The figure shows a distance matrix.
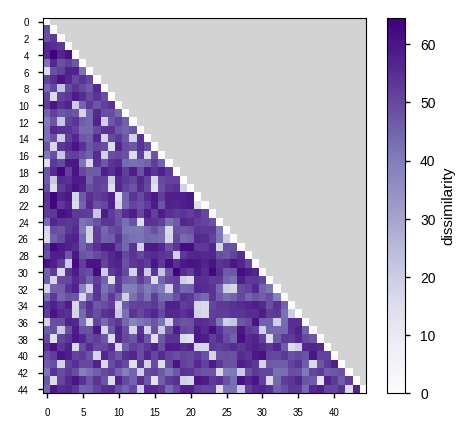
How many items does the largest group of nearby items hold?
8
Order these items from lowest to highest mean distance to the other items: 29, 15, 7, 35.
15, 35, 7, 29
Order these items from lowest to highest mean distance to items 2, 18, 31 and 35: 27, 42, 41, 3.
41, 42, 3, 27
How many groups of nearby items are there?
9
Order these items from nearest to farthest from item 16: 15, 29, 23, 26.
26, 15, 29, 23
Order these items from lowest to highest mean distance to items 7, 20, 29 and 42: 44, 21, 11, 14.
44, 11, 14, 21
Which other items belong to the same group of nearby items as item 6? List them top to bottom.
0, 17, 25, 26, 32, 36
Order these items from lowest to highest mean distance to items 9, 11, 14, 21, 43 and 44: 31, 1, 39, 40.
31, 1, 39, 40
